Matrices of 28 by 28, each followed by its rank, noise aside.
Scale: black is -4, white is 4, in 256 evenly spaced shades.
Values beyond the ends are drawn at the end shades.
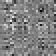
four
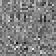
six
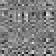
three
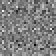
eight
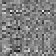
four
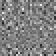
four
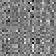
four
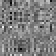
three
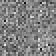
eight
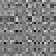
three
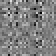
three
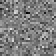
eight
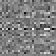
three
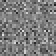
six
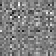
three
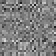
four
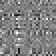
three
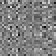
three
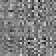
three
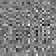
three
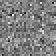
eight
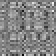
three
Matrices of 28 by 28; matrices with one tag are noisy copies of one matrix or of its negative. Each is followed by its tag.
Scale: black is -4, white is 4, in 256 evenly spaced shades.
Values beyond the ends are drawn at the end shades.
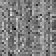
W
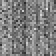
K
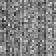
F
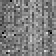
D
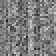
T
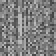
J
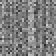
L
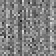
J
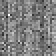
W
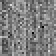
K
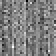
K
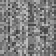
T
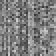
T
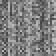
W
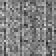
F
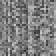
T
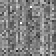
W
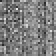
F
